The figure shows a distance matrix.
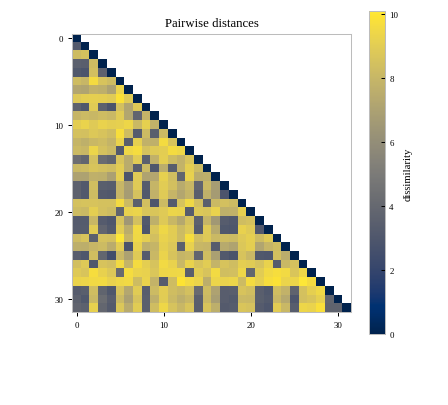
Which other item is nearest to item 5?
13
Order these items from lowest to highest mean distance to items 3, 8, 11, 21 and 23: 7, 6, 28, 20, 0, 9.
0, 9, 6, 7, 20, 28
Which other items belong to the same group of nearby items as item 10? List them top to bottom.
28
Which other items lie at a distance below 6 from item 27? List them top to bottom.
5, 13, 20
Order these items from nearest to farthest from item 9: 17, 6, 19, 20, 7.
19, 7, 6, 17, 20
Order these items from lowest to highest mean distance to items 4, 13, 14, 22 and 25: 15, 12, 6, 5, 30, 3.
30, 3, 5, 6, 12, 15
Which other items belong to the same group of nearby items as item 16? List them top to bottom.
6, 12, 24
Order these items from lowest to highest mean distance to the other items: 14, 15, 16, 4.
4, 14, 16, 15
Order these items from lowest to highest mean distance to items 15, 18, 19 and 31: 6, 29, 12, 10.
29, 6, 12, 10
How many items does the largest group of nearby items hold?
14
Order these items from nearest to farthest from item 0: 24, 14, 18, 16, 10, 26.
18, 14, 16, 24, 26, 10
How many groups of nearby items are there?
6
